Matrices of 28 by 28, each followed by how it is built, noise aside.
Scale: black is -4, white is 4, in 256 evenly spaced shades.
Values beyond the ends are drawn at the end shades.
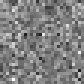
low rank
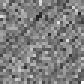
Hankel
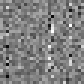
uneven columns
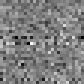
uneven rows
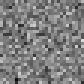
repeating columns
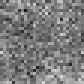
smooth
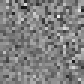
upper triangular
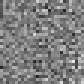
low rank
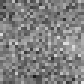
smooth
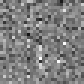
uneven columns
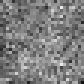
smooth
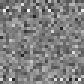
uneven rows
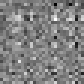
low rank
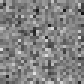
uneven columns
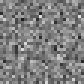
repeating columns
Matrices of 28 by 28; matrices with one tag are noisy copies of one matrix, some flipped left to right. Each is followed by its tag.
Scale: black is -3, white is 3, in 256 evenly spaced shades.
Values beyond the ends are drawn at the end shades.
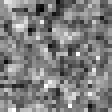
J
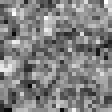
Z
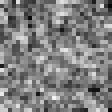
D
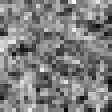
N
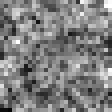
Z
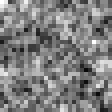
Z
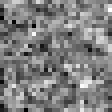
N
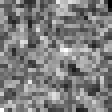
D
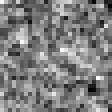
D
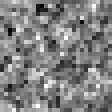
J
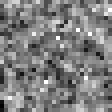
N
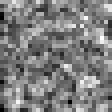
N
